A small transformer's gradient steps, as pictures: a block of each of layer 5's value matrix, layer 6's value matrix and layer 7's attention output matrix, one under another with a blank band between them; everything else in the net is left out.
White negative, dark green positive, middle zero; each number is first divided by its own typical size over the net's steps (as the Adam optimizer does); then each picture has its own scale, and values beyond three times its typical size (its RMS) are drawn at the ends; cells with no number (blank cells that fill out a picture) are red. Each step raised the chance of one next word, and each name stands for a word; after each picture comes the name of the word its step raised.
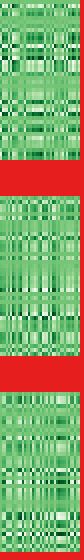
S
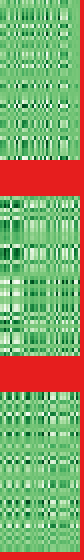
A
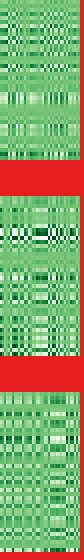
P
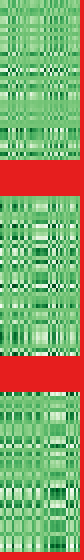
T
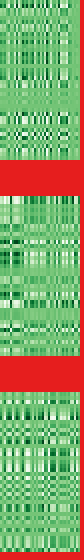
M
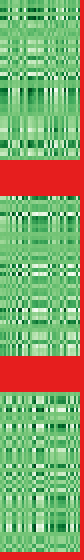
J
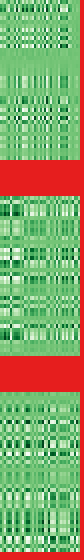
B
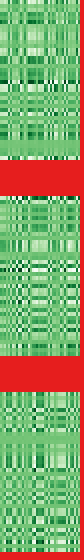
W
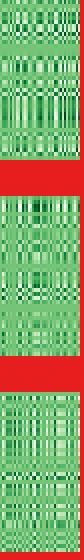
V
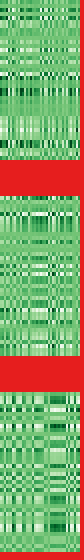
J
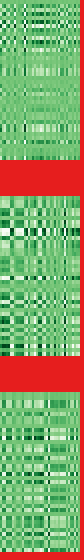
P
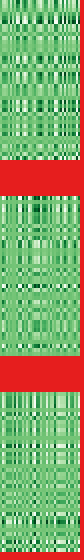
W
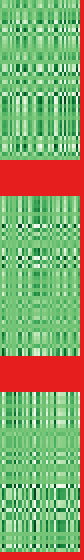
T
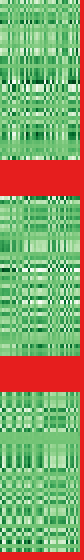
W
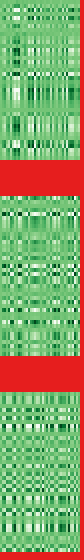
J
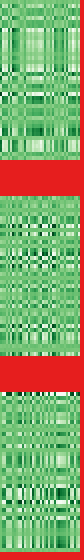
T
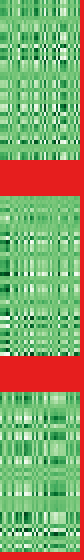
S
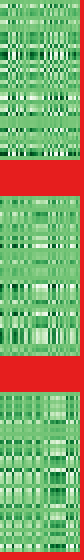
S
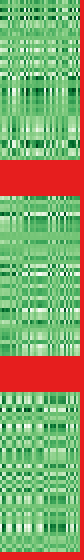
J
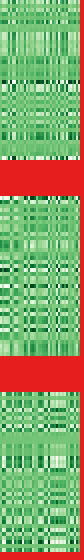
W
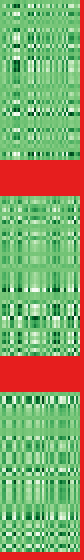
S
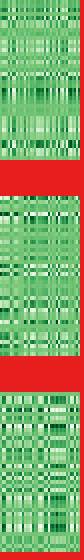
J
